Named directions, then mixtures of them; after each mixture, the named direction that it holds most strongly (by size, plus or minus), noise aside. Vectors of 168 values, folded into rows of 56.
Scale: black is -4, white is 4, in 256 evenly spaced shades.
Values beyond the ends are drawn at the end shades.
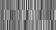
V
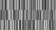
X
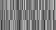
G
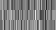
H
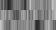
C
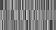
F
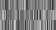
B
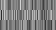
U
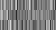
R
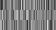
F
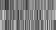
B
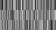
F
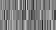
V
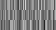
G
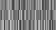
X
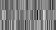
B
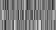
B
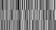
G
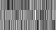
H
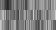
C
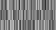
X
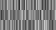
X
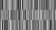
F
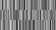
X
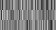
F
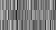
R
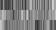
C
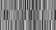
V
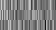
R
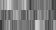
C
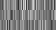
V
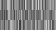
X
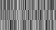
G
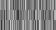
G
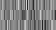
V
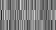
U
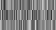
U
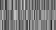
F
